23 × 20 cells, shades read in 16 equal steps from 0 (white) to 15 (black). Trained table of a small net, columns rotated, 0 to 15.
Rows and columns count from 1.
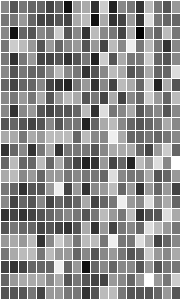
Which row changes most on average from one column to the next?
3
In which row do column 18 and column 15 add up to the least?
4
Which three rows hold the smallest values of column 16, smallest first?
19, 13, 22
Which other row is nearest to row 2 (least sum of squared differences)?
1
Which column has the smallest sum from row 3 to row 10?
17
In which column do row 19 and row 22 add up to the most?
12
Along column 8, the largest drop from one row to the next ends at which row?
8
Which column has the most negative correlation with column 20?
15
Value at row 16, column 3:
9
